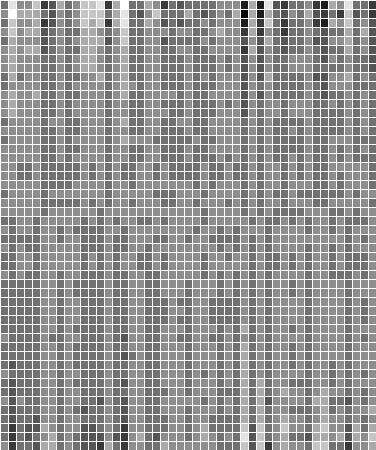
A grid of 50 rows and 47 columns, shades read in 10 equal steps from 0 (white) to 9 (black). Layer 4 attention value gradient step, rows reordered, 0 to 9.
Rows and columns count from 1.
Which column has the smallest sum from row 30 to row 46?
31
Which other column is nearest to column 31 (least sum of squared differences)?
33
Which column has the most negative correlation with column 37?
29
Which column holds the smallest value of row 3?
16
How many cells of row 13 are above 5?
1
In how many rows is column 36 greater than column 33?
5
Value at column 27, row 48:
5
